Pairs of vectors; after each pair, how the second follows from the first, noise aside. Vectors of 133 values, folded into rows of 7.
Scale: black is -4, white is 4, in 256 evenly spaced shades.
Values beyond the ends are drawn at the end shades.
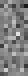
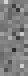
wrapped around, partly zeroed.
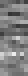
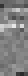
wrapped around, partly zeroed.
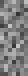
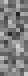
shuffled.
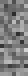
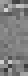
wrapped around, negated, partly zeroed.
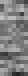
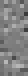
wrapped around, partly zeroed.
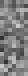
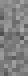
wrapped around, negated, shrunk.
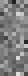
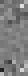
wrapped around, partly zeroed.
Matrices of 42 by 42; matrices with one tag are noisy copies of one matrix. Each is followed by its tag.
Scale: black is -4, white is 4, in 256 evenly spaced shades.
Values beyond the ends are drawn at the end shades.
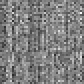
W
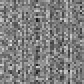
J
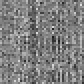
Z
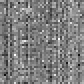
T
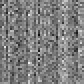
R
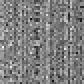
J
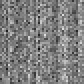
R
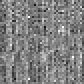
W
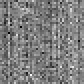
T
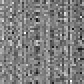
J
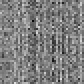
Z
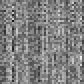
W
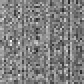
J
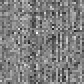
Z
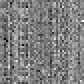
T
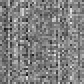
T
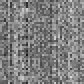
T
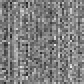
T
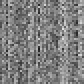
R
